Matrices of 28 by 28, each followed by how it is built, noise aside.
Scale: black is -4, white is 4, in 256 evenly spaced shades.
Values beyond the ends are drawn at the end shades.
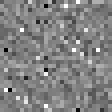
sparse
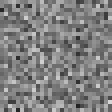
repeating rows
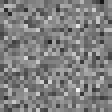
repeating rows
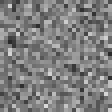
noise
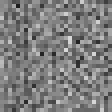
repeating rows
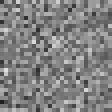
repeating rows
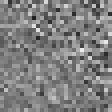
upper triangular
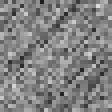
Hankel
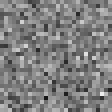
repeating columns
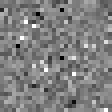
sparse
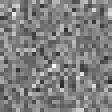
noise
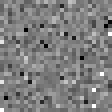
sparse
